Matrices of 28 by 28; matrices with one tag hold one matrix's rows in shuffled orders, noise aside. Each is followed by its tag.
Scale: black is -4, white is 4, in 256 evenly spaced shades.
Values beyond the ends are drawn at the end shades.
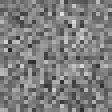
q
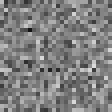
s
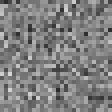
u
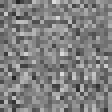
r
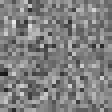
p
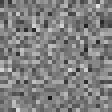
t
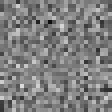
t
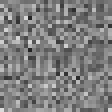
u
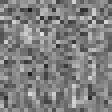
s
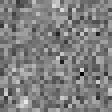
r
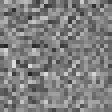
p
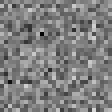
s
